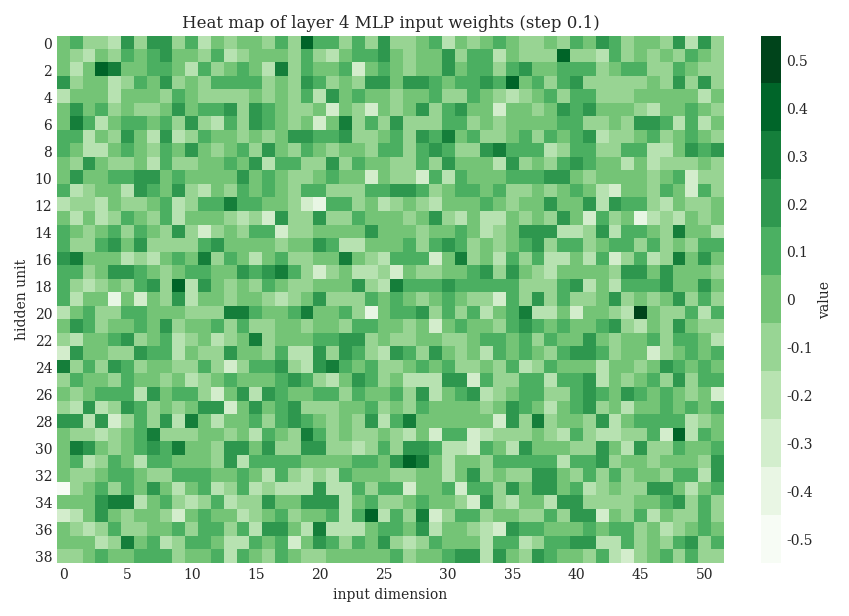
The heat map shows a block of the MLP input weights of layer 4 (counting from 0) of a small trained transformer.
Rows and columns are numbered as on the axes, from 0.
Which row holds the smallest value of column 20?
12
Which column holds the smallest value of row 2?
23
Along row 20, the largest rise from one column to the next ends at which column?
45
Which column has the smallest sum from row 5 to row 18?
43
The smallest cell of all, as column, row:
0, 33
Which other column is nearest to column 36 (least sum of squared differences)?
14
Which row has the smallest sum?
13
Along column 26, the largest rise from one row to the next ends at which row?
18
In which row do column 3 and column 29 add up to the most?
2
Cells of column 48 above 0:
17
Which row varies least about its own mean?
4
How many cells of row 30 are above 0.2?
2
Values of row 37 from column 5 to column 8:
0.3 0 0.1 -0.2
